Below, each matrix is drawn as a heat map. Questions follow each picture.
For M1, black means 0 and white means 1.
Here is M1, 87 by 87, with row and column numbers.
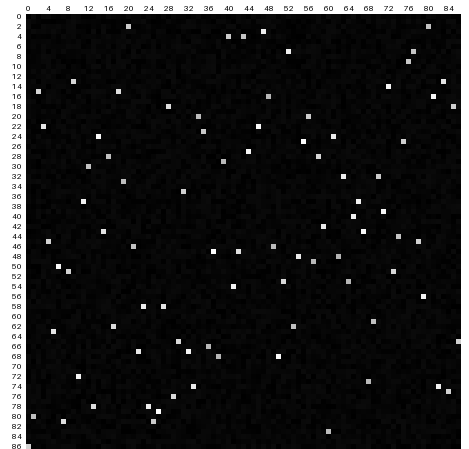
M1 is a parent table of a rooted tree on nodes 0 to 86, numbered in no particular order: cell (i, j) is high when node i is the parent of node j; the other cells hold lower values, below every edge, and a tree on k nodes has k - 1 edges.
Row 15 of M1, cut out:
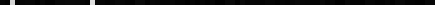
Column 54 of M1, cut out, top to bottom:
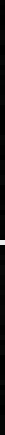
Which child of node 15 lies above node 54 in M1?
18
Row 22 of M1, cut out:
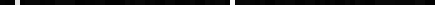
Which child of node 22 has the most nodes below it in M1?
3
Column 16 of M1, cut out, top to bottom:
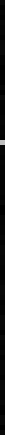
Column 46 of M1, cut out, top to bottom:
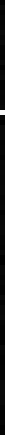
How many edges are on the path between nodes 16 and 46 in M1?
7
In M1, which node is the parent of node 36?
66
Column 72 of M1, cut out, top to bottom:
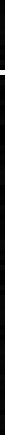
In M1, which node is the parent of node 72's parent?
24
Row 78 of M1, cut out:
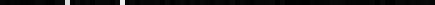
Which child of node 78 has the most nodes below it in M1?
13
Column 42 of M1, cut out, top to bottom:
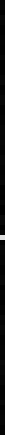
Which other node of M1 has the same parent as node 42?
37
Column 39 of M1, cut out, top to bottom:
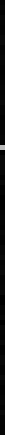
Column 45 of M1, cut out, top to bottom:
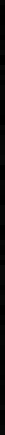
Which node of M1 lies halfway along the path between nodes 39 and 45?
9
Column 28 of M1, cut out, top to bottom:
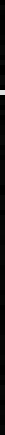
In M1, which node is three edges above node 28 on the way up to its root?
43
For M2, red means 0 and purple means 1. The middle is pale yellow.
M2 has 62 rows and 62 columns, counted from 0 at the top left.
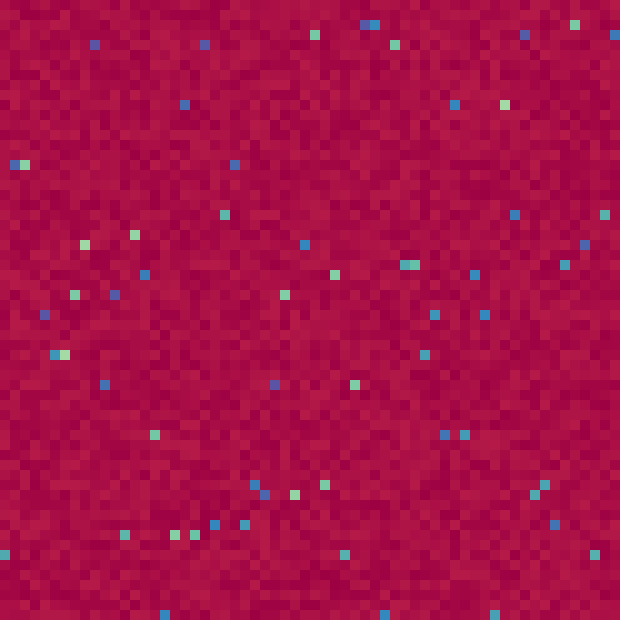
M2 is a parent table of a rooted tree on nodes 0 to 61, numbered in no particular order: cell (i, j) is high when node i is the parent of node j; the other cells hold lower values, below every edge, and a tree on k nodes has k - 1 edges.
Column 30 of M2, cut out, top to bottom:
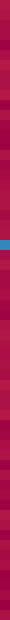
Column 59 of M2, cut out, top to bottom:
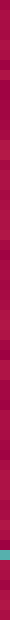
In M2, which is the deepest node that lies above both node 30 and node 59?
52
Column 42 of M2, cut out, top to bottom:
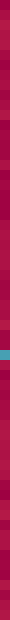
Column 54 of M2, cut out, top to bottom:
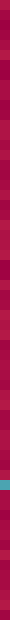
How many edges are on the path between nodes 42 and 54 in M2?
7
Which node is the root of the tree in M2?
3
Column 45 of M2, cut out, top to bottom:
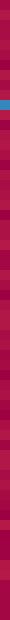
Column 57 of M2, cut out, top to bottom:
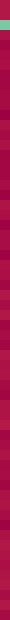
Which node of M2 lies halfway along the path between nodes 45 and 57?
61
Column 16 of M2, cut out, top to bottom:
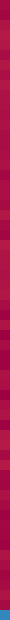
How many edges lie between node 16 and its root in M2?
2
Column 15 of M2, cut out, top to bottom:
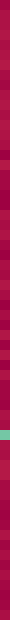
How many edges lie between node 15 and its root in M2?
3
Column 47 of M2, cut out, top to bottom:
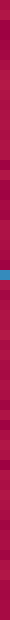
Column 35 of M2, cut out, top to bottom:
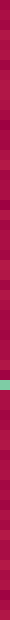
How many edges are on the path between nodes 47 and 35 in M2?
3
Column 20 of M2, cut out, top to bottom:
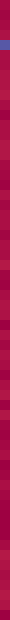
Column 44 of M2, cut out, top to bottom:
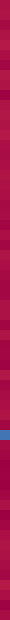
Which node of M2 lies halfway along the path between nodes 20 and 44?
31
